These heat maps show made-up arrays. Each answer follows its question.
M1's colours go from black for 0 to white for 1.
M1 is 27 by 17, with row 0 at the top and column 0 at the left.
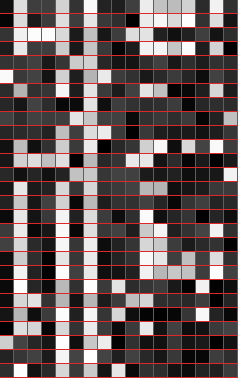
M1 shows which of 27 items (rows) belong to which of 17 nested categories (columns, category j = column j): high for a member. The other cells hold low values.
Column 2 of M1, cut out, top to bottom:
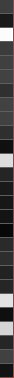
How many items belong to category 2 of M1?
4
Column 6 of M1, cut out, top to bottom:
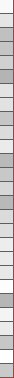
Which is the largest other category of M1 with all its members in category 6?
4
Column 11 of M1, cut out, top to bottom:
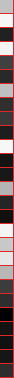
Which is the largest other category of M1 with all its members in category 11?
15
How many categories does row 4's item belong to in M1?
2
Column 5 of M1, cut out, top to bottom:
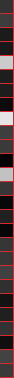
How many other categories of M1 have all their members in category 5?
1
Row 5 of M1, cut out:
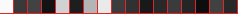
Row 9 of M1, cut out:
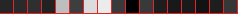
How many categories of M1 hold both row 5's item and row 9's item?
3
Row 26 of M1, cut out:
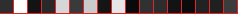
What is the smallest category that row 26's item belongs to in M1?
8
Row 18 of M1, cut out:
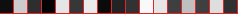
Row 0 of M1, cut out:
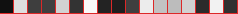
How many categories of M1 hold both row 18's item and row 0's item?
7
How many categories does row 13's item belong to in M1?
5
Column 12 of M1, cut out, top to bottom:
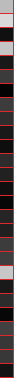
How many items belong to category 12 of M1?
4
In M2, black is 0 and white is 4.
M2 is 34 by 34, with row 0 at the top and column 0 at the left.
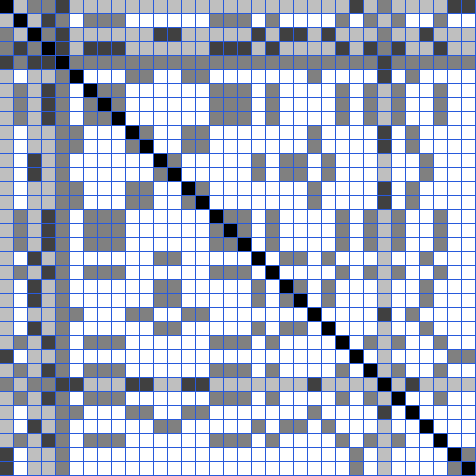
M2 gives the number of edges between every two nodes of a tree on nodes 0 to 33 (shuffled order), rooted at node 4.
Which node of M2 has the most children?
3
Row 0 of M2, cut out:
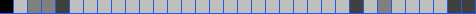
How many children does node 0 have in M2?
3
